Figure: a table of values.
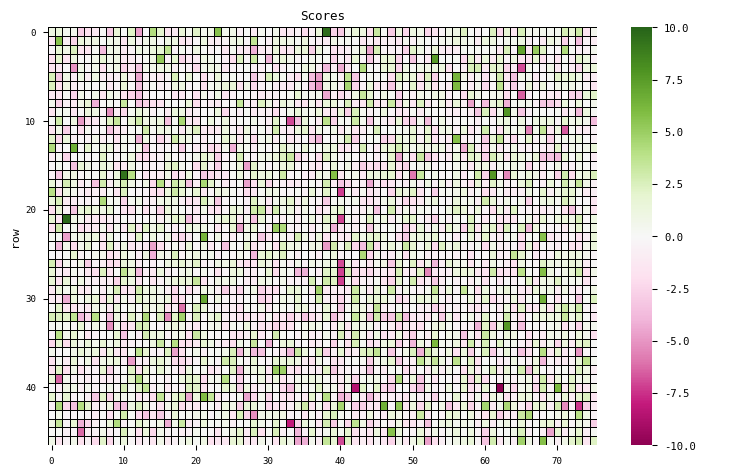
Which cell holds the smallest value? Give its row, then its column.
40, 62
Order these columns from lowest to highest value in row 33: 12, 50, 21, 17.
50, 21, 17, 12
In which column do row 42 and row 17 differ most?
73
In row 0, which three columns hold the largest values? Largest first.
38, 23, 14
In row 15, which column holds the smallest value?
27
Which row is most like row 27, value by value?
46
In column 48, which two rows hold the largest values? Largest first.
42, 39
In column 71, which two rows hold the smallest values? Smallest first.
11, 42
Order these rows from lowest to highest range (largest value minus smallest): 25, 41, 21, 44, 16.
25, 41, 44, 16, 21
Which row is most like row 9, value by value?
33
